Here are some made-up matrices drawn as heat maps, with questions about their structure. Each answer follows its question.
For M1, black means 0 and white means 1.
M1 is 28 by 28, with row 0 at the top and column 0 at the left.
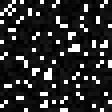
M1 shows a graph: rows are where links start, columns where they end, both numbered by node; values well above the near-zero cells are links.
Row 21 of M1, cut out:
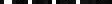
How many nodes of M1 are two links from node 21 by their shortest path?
7
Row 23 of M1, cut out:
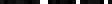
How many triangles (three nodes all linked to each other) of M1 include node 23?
3
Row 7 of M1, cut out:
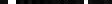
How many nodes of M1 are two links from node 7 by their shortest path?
5
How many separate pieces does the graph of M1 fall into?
2
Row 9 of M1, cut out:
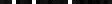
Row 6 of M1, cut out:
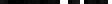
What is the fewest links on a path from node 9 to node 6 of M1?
6
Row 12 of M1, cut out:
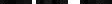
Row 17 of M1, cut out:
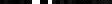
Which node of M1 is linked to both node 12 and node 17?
node 8
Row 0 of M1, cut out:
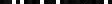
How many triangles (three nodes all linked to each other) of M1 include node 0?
3
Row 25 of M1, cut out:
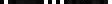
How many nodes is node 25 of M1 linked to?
5
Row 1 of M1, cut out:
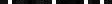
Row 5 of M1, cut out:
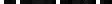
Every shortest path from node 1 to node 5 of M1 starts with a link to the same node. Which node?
node 2
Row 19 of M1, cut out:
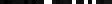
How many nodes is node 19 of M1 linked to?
5
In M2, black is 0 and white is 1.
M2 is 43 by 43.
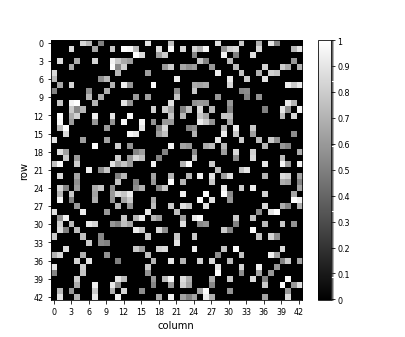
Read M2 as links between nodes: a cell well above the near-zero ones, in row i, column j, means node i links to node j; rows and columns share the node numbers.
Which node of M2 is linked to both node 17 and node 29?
node 22
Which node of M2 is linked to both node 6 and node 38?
node 0
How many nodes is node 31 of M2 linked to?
10
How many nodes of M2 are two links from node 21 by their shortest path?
10
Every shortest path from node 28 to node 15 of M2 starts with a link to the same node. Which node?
node 9
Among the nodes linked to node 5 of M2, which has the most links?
node 11
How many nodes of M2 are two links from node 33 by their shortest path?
9
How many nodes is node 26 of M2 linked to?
12
